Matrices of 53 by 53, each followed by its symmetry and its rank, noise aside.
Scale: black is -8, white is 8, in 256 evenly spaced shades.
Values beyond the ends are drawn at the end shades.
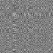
symmetric, rank three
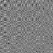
symmetric, rank two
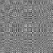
symmetric, rank two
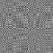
antisymmetric, rank two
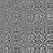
antisymmetric, rank two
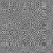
symmetric, rank three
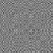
symmetric, rank three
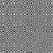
symmetric, rank one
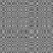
symmetric, rank one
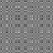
symmetric, rank one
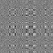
symmetric, rank one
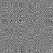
symmetric, rank three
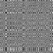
no symmetry, rank one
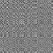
symmetric, rank two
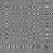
no symmetry, rank two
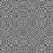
symmetric, rank three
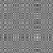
symmetric, rank one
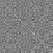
symmetric, rank three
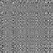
no symmetry, rank three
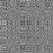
no symmetry, rank two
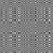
no symmetry, rank one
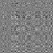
antisymmetric, rank two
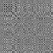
symmetric, rank three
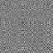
symmetric, rank two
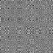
no symmetry, rank three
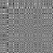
antisymmetric, rank two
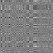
no symmetry, rank one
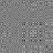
symmetric, rank three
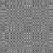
no symmetry, rank two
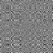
no symmetry, rank two
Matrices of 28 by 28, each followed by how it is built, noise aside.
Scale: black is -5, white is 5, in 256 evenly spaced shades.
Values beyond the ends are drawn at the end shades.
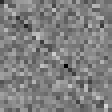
diagonal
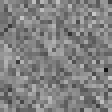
Toeplitz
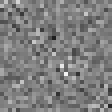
block diagonal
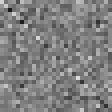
diagonal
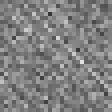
Toeplitz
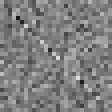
diagonal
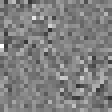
block diagonal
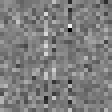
uneven columns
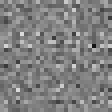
low rank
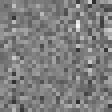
uneven columns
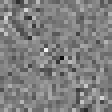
block diagonal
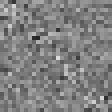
block diagonal
